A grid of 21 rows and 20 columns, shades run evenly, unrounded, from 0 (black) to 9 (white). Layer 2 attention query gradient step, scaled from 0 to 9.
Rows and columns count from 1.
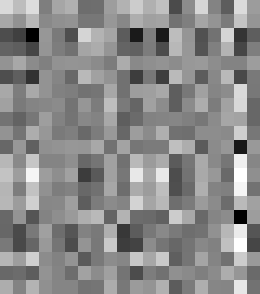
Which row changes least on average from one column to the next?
5
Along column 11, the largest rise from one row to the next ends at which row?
19
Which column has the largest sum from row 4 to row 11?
18
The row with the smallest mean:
3
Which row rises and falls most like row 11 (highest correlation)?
16
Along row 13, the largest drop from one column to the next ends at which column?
14
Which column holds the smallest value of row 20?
11
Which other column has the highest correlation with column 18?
7
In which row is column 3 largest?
13
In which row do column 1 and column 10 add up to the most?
1
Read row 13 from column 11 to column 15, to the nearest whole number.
8 6 8 3 4
